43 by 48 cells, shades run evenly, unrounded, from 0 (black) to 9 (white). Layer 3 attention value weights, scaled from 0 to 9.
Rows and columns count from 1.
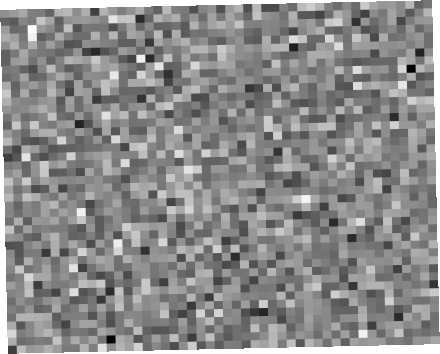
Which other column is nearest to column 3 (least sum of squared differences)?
41
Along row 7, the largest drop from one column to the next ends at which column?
17
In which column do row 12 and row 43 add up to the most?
21
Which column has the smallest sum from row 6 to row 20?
29
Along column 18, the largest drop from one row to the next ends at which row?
9
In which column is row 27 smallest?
33
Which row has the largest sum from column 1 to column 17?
43
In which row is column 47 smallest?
7
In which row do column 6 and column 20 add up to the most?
16
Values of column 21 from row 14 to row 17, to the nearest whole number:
4 4 5 3
